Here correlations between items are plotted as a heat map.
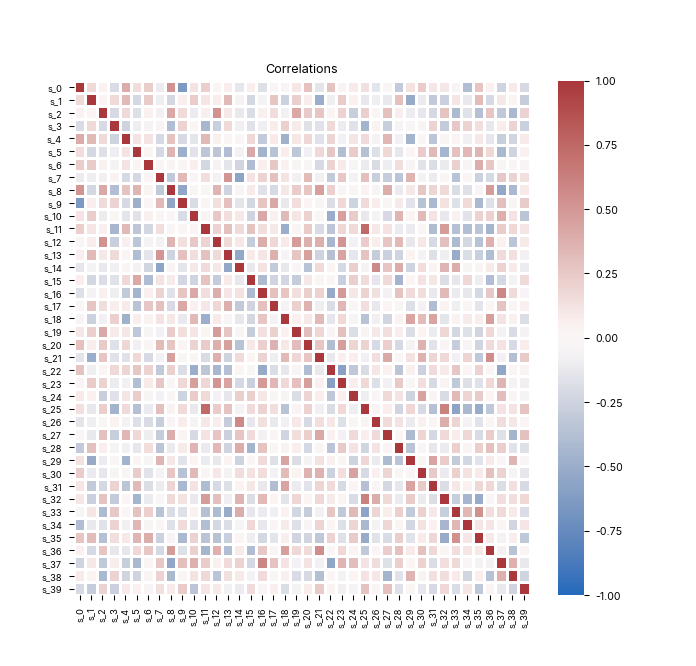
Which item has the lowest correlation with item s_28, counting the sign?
s_15
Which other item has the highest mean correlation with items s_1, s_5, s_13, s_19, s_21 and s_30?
s_20
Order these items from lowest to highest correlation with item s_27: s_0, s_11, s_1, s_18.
s_18, s_1, s_0, s_11
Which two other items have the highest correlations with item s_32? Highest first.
s_25, s_11
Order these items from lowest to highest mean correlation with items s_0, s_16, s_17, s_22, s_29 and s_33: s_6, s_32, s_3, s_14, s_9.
s_9, s_14, s_3, s_32, s_6
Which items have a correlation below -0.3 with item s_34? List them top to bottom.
s_0, s_11, s_25, s_32
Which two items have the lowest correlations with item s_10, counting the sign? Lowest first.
s_22, s_39
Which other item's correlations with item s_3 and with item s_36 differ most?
s_8
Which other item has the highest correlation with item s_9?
s_17
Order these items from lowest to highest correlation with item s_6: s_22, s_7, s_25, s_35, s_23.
s_25, s_7, s_23, s_22, s_35
